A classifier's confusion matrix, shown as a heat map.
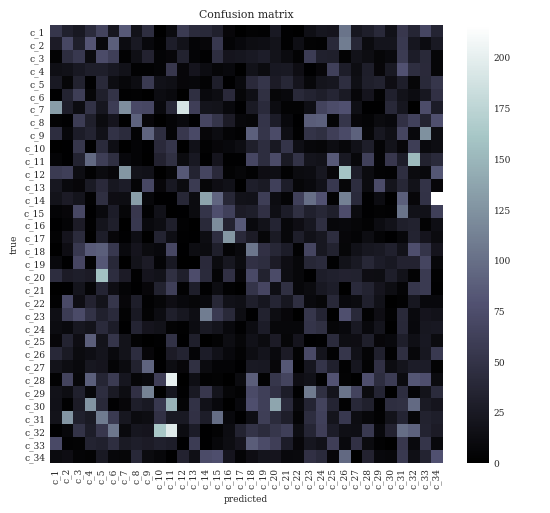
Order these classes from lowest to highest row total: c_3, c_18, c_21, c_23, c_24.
c_24, c_21, c_3, c_23, c_18
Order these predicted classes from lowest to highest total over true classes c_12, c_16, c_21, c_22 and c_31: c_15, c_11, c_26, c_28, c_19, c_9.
c_9, c_28, c_11, c_19, c_26, c_15
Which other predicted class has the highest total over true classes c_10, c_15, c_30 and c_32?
c_11
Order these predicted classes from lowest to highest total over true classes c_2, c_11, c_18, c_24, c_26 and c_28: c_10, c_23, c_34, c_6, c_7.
c_7, c_10, c_34, c_23, c_6
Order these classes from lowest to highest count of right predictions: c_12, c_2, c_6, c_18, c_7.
c_6, c_2, c_12, c_18, c_7
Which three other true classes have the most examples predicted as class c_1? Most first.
c_7, c_33, c_12
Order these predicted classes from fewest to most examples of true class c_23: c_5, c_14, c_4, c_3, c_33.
c_33, c_5, c_4, c_3, c_14
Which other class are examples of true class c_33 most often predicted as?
c_18
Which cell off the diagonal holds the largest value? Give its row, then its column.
c_14, c_34
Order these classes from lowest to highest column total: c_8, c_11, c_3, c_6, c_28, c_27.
c_28, c_27, c_8, c_3, c_6, c_11
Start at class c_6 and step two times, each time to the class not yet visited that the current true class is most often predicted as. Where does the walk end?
c_5
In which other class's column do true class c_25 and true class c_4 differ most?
c_31
